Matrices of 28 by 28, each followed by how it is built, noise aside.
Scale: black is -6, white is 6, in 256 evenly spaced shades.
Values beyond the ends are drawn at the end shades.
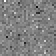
sparse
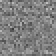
blocks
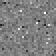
sparse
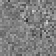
upper triangular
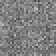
blocks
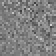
upper triangular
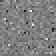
sparse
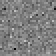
sparse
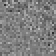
upper triangular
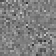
block diagonal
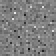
sparse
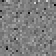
sparse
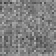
blocks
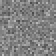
noise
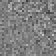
upper triangular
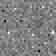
sparse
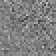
upper triangular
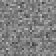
blocks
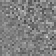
upper triangular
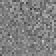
upper triangular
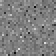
sparse
